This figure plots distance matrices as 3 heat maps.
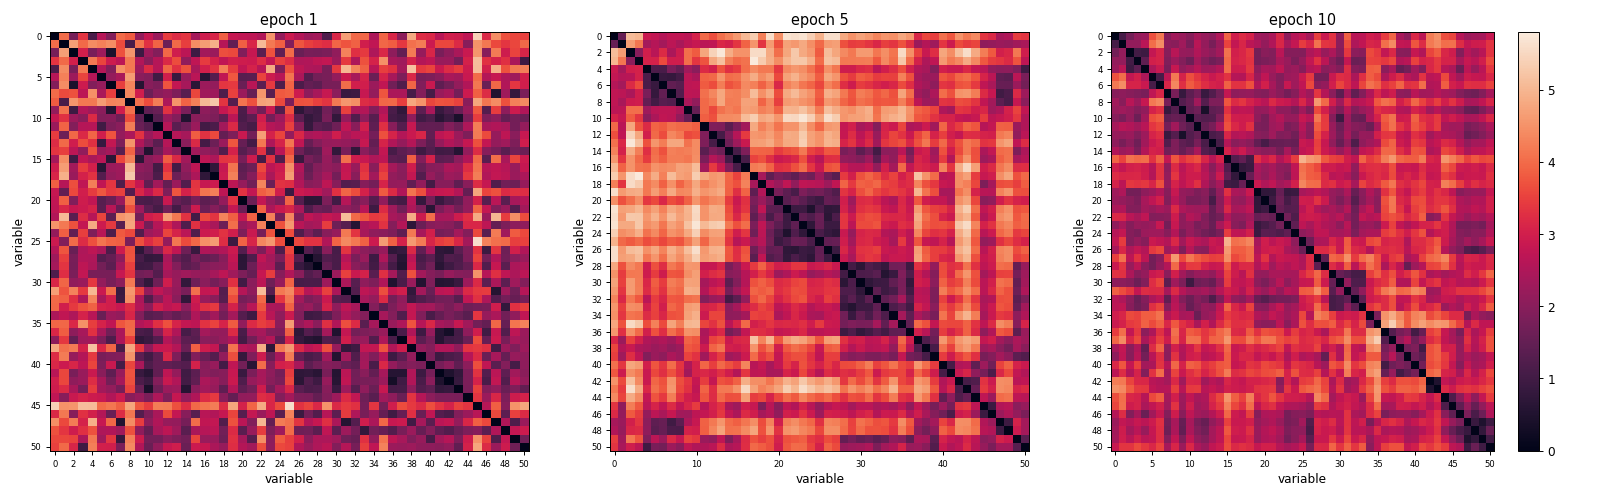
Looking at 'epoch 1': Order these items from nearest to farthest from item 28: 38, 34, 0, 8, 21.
34, 21, 0, 38, 8
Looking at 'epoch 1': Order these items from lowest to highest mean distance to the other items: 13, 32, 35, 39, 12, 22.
39, 32, 13, 12, 35, 22
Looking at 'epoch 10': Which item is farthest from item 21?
37
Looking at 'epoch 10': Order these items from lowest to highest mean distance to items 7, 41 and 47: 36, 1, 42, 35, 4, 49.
49, 4, 36, 1, 42, 35
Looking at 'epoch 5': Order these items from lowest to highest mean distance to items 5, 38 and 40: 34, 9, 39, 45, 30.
39, 45, 9, 34, 30
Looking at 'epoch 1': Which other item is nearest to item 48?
33
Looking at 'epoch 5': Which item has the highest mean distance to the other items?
2
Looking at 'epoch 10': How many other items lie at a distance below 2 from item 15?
3
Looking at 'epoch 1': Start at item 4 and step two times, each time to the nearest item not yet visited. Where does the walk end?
29
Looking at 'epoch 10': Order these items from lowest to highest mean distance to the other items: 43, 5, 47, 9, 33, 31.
9, 47, 33, 5, 31, 43
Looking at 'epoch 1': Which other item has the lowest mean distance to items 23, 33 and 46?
48
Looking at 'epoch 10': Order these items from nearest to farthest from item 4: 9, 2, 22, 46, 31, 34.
2, 46, 9, 22, 31, 34
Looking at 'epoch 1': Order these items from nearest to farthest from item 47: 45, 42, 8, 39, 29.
39, 42, 29, 45, 8
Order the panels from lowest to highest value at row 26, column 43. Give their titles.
epoch 1, epoch 10, epoch 5
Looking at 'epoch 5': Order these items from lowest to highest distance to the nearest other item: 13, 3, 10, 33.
33, 13, 10, 3
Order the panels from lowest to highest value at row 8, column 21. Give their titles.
epoch 10, epoch 1, epoch 5
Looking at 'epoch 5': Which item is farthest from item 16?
43
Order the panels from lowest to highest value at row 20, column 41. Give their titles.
epoch 1, epoch 5, epoch 10
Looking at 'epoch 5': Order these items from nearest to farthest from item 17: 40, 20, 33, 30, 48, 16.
20, 40, 33, 30, 16, 48
